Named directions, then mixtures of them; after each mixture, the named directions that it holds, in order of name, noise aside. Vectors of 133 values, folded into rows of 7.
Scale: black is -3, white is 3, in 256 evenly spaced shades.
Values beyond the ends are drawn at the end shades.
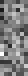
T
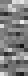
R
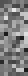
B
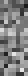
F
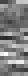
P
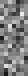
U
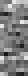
R.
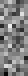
U.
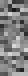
B, R, T.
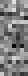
R, U.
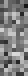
F, T.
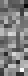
F.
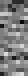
R.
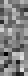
F, R.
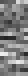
P.
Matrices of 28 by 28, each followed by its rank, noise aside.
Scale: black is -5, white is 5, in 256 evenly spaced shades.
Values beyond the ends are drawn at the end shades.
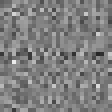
four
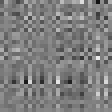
two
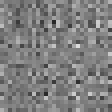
four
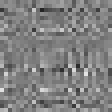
three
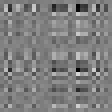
one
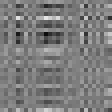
one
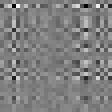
one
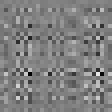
two
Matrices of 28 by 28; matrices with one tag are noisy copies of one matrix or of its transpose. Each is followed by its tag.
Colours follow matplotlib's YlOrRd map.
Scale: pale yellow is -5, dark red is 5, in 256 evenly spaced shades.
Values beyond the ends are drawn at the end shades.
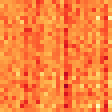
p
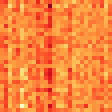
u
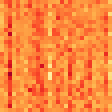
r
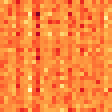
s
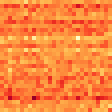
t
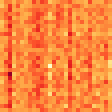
r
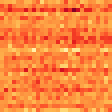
r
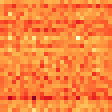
t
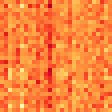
u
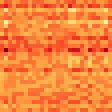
u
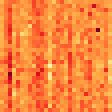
r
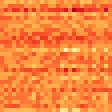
r
